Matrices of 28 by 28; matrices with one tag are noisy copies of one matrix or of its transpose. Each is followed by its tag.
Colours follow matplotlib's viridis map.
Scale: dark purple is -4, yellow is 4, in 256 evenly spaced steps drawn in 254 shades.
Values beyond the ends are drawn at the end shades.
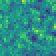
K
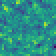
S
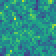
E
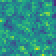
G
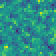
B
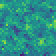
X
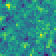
S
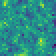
X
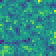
B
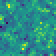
S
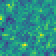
S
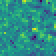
K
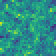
E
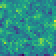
X
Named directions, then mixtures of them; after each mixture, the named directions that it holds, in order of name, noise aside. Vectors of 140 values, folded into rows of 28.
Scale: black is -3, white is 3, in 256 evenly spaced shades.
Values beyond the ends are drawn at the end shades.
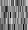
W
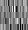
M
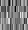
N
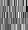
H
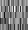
H, M, W.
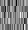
H, N, W.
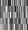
N, W.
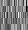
H.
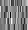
W.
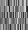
H, M.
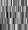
H, N, W.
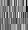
H.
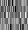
M, N.
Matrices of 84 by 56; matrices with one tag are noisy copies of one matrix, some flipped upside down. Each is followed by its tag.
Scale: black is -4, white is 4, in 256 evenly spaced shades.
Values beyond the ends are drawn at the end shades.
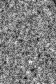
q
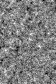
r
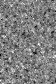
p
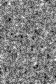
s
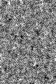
s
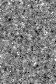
s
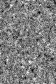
q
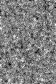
s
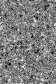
s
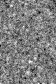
q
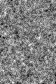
r
